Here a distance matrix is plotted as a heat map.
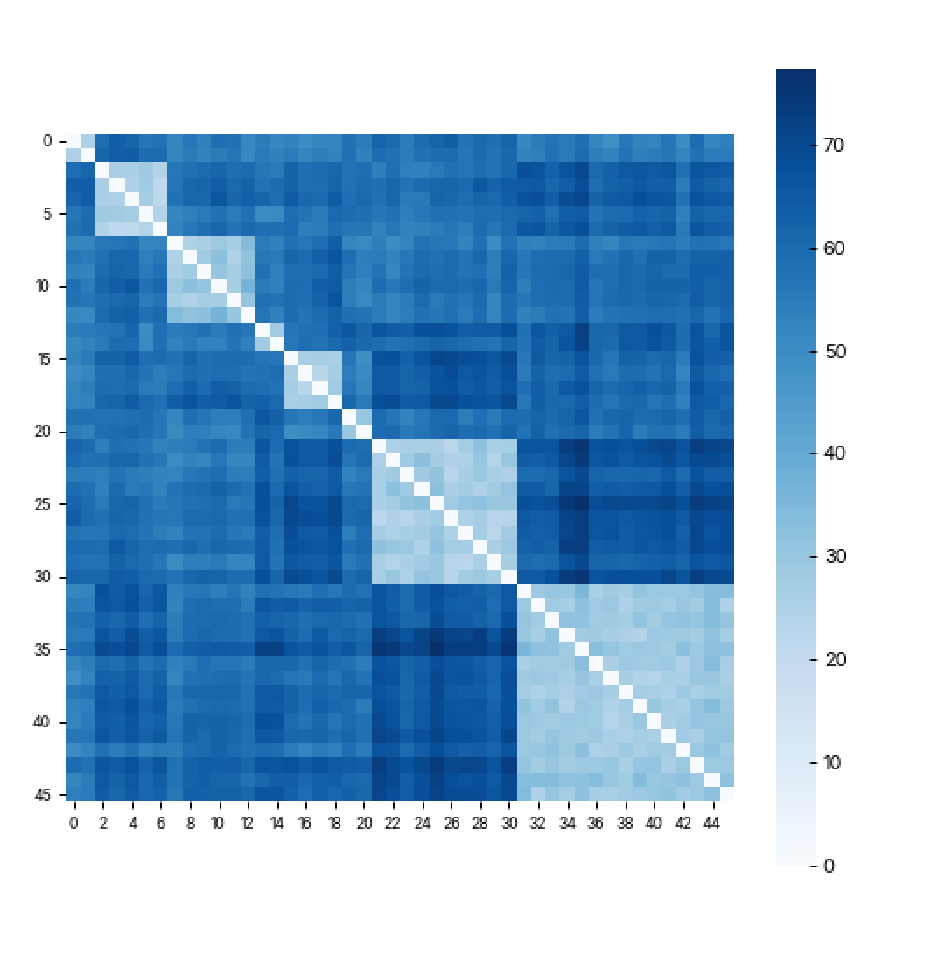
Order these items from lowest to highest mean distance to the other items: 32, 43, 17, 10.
32, 43, 10, 17
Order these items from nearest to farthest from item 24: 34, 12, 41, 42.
12, 42, 41, 34
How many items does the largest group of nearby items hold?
15
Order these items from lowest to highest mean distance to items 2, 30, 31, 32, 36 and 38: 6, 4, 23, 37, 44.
37, 44, 23, 6, 4
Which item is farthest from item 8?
18
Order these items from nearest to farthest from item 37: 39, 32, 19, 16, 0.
39, 32, 0, 16, 19
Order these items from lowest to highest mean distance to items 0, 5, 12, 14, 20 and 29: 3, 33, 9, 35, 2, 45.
9, 2, 3, 33, 45, 35
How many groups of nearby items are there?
8
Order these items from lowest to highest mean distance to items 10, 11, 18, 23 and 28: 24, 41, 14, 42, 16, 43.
24, 16, 14, 42, 41, 43
